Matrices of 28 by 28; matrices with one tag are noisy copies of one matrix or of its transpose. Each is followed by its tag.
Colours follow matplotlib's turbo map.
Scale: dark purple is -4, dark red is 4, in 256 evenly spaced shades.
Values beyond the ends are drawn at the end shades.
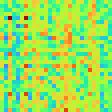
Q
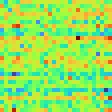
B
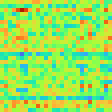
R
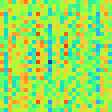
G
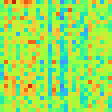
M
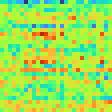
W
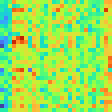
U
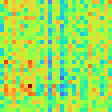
M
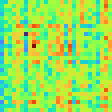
W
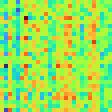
Q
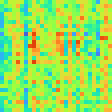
W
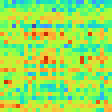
W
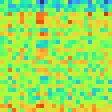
U
